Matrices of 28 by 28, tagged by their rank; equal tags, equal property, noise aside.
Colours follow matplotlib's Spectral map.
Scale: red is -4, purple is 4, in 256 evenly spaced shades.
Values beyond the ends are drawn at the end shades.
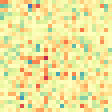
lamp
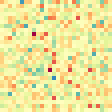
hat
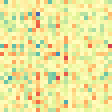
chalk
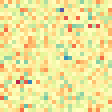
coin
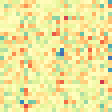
lamp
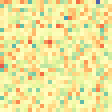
coin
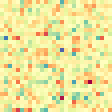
chalk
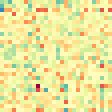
lamp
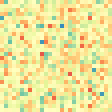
hat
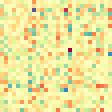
lamp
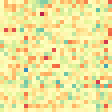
lamp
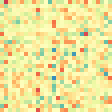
hat
